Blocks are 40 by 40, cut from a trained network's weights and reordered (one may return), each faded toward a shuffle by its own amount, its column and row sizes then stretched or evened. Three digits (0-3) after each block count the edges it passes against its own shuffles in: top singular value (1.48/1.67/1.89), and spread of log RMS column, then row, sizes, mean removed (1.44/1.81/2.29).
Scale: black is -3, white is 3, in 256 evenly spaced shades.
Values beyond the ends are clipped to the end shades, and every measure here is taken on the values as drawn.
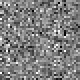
1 2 1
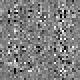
0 3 2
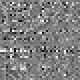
0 1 3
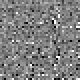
0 2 2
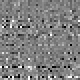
0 1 3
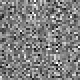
1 1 1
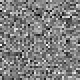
1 0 0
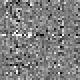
0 3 1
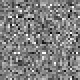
0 1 2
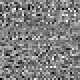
0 0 3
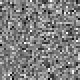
0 1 0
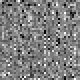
0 3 1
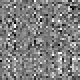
1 3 1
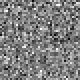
1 0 0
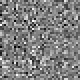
2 2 1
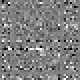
0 3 3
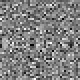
2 0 2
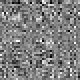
3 3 3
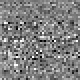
1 1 3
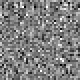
1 0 1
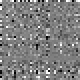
0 3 3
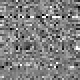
2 1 3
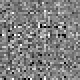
0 2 2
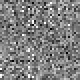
0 1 0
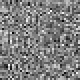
2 1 0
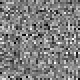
1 0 3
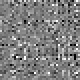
1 2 3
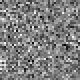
1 0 1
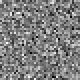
1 0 0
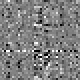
2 3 3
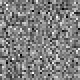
1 1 0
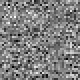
1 2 0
